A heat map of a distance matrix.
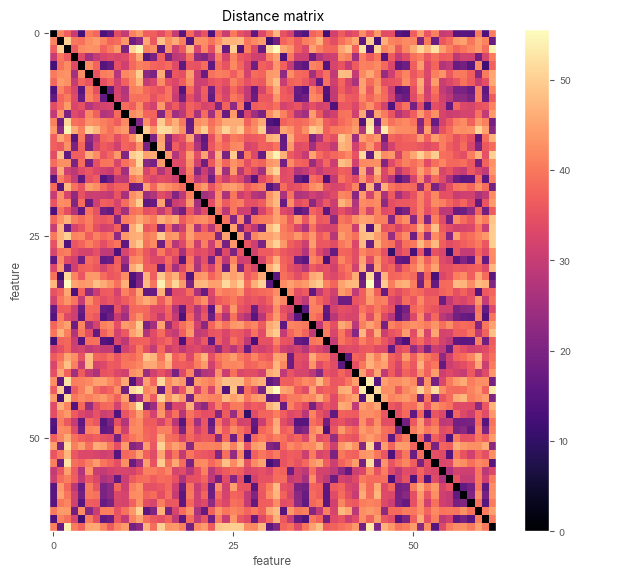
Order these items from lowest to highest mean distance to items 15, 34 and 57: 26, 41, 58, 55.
58, 26, 55, 41
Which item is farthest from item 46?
12
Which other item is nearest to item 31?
11
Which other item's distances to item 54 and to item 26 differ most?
2
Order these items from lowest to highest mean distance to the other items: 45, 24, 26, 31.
24, 26, 45, 31
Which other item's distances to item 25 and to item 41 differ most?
40
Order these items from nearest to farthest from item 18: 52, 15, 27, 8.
8, 27, 52, 15
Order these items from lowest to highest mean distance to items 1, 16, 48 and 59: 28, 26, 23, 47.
28, 47, 26, 23
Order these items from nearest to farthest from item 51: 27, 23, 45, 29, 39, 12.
45, 12, 39, 27, 23, 29
